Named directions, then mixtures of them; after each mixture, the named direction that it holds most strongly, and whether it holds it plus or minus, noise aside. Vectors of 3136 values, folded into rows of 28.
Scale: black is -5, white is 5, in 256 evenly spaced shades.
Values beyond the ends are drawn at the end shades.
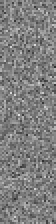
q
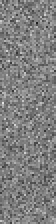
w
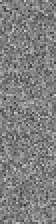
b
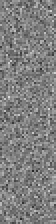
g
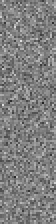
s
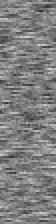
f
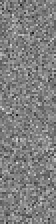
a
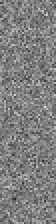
q, plus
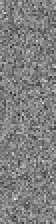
q, minus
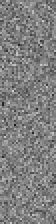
w, minus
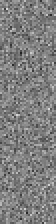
g, plus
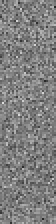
w, plus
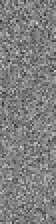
w, minus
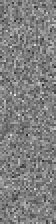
q, plus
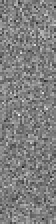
q, plus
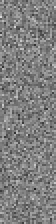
s, plus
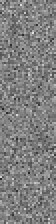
a, minus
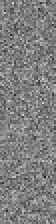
q, minus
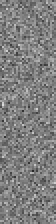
s, plus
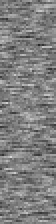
f, minus
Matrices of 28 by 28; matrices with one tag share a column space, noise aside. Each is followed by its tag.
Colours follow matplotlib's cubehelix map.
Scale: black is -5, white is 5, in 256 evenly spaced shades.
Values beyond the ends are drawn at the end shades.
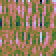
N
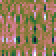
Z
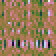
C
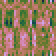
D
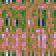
D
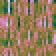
N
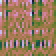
C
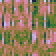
N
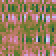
Z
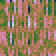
N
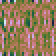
D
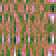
Z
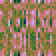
D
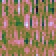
N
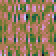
Z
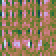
C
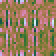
D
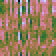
N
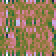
D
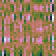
Z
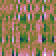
Z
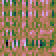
C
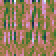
N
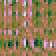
C
